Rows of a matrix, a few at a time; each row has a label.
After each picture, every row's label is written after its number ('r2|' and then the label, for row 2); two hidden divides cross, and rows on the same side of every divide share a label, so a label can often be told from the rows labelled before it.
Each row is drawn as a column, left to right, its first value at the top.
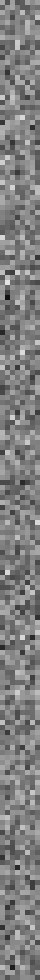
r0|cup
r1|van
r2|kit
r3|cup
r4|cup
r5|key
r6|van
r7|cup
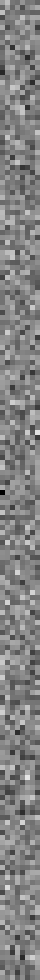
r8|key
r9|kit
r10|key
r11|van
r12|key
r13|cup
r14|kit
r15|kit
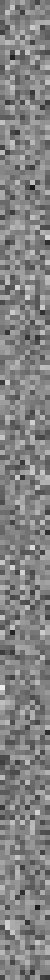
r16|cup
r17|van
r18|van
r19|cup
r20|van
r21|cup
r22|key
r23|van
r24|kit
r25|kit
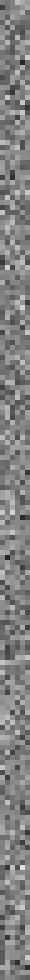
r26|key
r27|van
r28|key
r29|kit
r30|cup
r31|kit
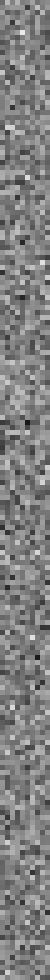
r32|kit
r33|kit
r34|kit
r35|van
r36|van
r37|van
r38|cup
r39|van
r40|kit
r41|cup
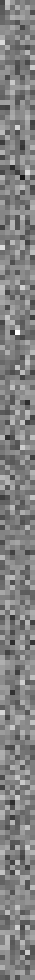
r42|cup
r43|kit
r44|key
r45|kit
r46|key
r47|kit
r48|key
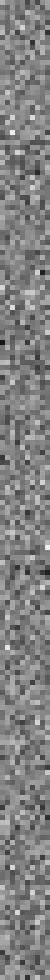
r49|key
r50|van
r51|cup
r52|kit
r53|key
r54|cup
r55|cup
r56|key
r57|cup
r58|kit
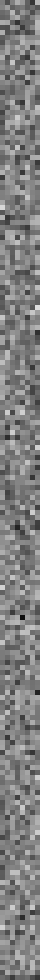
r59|van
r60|kit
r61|cup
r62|kit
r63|kit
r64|cup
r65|key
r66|key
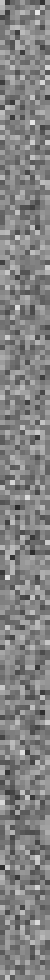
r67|kit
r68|key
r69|van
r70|cup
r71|kit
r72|cup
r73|van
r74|kit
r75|key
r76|key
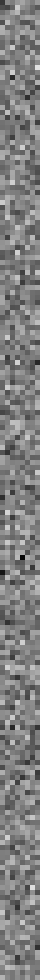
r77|cup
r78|key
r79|key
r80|van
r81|key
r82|key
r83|cup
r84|key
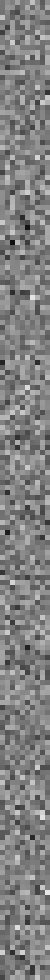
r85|cup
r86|kit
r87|van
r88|kit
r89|kit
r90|kit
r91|cup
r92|van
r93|cup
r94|kit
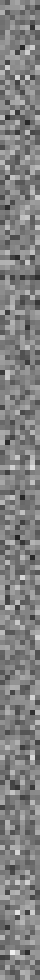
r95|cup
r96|van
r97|kit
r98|kit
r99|key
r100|key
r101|kit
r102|key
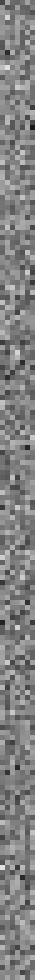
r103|key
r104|key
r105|cup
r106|van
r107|key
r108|van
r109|key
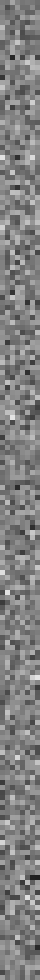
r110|van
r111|key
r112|kit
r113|cup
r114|cup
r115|key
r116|key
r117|key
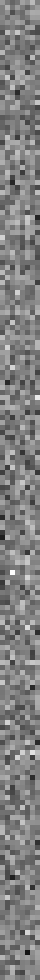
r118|cup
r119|van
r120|van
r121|key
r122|kit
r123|key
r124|van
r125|cup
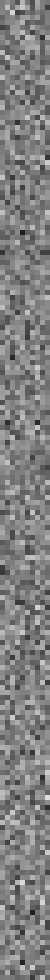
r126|cup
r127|kit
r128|key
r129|van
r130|van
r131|cup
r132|key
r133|kit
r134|key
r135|cup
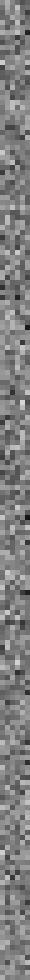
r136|van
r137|van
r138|key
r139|van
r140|key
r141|cup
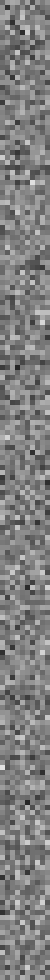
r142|key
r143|key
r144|van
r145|cup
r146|key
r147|van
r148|key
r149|key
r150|key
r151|cup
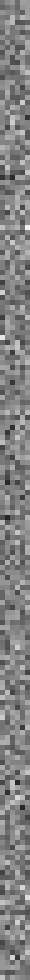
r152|key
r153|van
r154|key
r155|key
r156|cup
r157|van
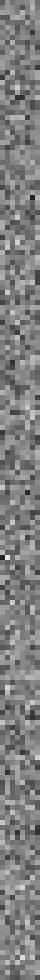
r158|van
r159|cup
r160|cup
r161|cup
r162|cup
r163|van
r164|kit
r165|kit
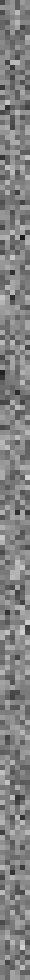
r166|cup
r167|cup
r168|van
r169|key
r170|van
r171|kit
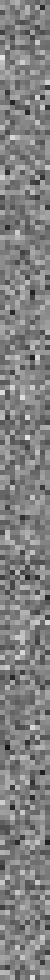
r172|kit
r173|cup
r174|kit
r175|kit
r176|cup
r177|cup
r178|van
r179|kit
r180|key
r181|kit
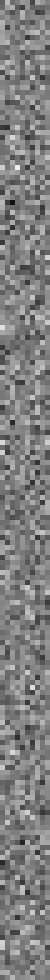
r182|van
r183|van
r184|kit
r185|kit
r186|cup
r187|key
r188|cup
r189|van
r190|van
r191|key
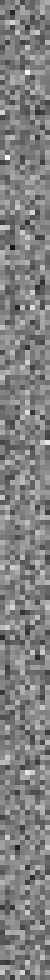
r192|van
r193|van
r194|kit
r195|van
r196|cup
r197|kit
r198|cup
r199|van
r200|van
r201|kit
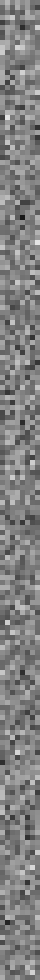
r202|cup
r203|cup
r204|key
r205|kit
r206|kit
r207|kit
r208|cup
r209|key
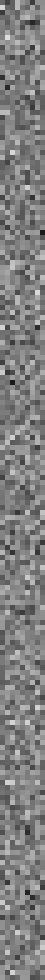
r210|van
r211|cup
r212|cup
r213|kit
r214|cup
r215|key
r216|kit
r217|cup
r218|van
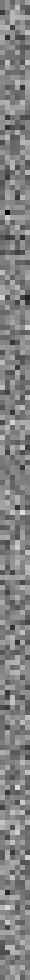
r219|cup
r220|key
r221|key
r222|key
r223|key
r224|van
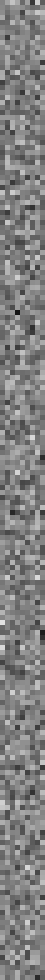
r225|cup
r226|van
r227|kit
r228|kit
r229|kit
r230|key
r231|cup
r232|key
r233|kit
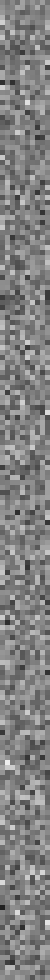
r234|van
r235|key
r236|van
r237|kit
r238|van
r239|cup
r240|cup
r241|key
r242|cup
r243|van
